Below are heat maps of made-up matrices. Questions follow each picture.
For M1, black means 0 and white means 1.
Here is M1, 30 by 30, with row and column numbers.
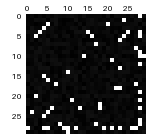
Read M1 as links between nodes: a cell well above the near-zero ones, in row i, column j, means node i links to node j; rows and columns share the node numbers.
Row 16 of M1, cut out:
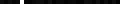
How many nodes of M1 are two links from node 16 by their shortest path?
3
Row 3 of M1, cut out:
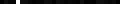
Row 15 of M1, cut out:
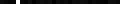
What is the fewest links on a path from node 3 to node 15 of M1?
2
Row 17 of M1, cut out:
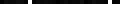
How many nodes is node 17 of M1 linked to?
2
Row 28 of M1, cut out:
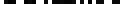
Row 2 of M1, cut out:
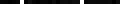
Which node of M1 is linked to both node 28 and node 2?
node 5
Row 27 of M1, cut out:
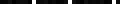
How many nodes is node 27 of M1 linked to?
3
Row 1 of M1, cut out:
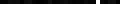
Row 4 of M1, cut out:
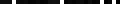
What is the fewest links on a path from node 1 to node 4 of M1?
4
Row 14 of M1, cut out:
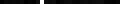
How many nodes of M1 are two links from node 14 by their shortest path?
2
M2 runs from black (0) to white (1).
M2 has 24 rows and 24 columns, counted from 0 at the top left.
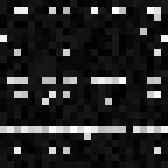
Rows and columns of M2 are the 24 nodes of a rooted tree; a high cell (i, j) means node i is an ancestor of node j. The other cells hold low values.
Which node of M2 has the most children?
18
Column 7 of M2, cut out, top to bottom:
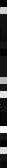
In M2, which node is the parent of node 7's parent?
13
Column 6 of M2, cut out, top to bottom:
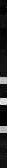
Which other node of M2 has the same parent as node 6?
15
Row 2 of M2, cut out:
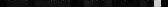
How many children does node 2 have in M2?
1
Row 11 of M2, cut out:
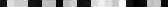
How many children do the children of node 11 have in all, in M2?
5
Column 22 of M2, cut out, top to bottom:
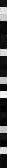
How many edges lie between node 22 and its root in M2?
7
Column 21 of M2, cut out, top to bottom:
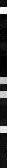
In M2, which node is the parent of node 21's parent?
1
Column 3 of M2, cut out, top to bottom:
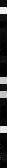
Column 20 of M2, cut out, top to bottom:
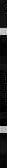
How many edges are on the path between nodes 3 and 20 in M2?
6
